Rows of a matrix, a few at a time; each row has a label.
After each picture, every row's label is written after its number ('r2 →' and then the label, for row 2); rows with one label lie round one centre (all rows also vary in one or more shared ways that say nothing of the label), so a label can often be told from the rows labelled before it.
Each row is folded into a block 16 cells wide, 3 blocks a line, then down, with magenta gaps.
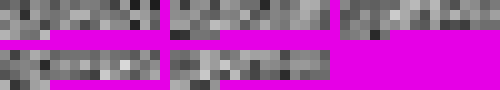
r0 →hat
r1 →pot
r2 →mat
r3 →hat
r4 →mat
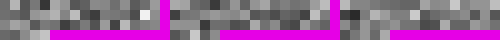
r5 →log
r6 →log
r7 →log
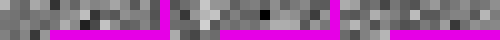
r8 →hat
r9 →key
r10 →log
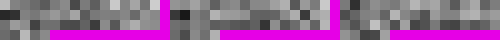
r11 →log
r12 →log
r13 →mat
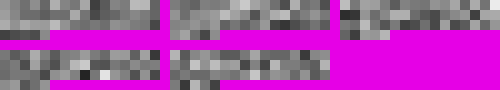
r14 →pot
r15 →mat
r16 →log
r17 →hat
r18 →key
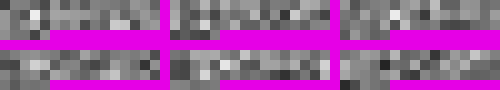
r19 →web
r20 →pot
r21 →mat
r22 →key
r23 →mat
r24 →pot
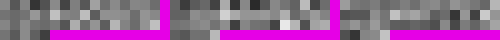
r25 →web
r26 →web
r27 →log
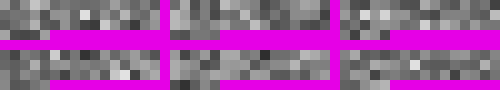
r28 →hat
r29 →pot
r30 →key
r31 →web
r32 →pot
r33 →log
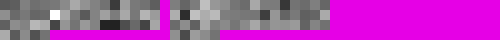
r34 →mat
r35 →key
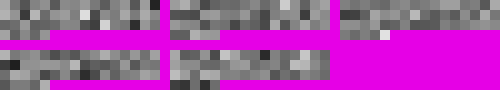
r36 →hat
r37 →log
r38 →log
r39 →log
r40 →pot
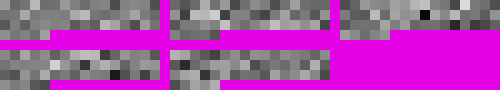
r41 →hat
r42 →key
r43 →mat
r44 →mat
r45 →log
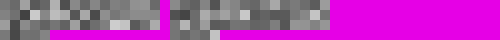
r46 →web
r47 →log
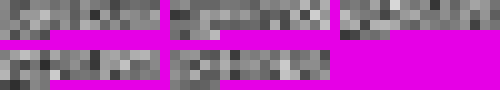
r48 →key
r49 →log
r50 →pot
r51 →pot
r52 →web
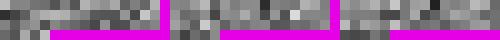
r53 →log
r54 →pot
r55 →pot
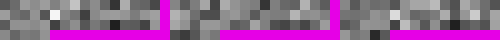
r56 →mat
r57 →pot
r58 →mat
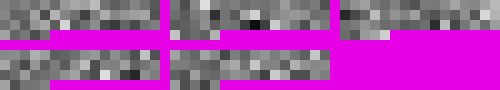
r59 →mat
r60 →hat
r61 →log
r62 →hat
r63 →hat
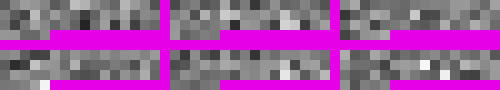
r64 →mat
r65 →web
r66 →log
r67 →log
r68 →web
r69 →hat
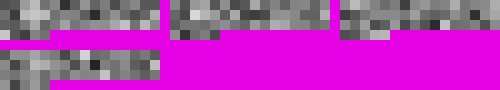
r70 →key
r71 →key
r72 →log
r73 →key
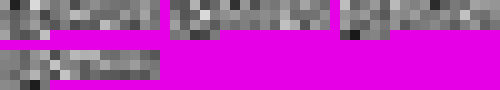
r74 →hat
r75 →web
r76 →pot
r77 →mat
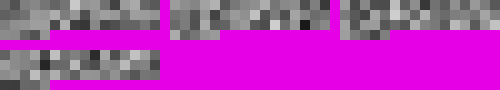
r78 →mat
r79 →hat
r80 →web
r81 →pot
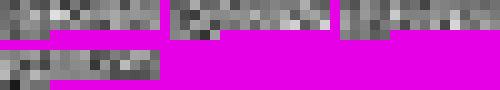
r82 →web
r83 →web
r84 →web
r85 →pot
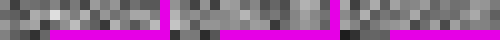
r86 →web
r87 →pot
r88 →pot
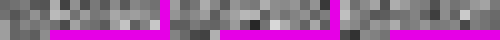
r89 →web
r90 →hat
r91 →pot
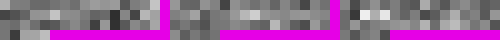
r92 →log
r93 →hat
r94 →key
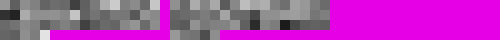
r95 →log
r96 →mat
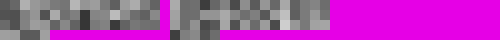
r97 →mat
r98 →web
